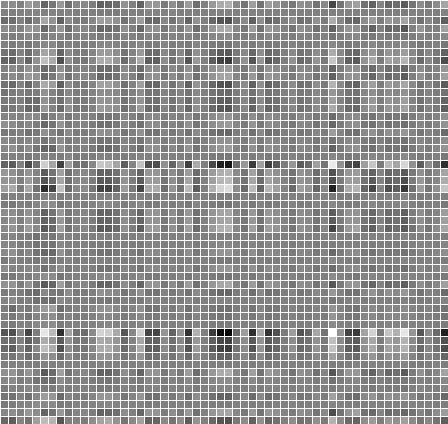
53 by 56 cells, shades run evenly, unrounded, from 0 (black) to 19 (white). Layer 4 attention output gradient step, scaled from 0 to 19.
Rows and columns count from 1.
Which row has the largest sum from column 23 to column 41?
24
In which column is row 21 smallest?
29
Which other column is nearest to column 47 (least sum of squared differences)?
18
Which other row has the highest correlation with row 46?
25
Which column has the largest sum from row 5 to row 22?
42
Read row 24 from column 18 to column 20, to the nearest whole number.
5 13 13
